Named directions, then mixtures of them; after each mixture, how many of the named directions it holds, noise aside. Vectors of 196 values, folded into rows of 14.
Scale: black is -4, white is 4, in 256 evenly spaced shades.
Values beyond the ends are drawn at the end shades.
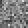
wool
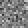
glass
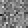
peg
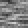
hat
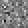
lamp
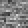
three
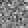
one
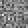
two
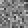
two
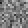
three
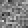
four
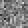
three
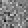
three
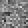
three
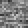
three
